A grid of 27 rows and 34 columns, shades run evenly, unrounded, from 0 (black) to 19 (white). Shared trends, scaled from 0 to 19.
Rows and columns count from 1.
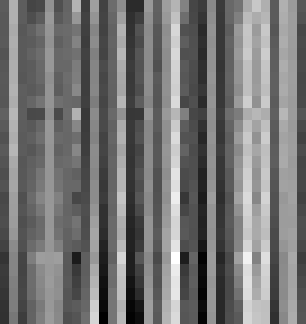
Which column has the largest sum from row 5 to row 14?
20
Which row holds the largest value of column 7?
22
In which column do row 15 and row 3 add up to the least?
23
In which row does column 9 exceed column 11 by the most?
10
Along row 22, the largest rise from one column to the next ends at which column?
24
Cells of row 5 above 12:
6
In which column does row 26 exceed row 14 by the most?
11
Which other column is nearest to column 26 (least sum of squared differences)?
3
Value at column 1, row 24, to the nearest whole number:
4
